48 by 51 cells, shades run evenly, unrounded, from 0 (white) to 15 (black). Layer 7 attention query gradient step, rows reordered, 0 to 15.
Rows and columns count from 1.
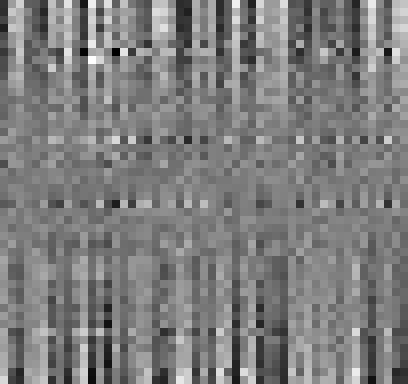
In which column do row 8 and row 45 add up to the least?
13
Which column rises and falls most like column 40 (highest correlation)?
10
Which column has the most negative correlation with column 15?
48
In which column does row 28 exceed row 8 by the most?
12
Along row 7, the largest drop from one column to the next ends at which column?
16
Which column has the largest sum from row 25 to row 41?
14
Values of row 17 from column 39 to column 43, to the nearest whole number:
8 8 9 9 7
